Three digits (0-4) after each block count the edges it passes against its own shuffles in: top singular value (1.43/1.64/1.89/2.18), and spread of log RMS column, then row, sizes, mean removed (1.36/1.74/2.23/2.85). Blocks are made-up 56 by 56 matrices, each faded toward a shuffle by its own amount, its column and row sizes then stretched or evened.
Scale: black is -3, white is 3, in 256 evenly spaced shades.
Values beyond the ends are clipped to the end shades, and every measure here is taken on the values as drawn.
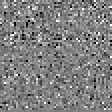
2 1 3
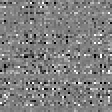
1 2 4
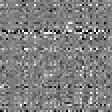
4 3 4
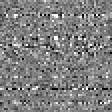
3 0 4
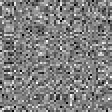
4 2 1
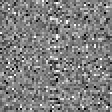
1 1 1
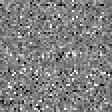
0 0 2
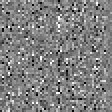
0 4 0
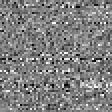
2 0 4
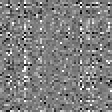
4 3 1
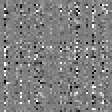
1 4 3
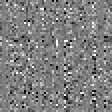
1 4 1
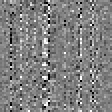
4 4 0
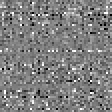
1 2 4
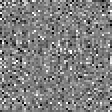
3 2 1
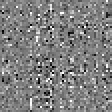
2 4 2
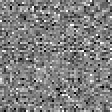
3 0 1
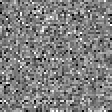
2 0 1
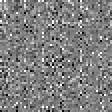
3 3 1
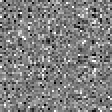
3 2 0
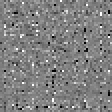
0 3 2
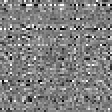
4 2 4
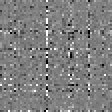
3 3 3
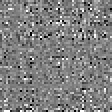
1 3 4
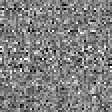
2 0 3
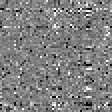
3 2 3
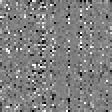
1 4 2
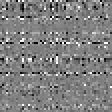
4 2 4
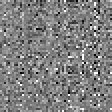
2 3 2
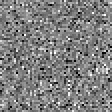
0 1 1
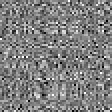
4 0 3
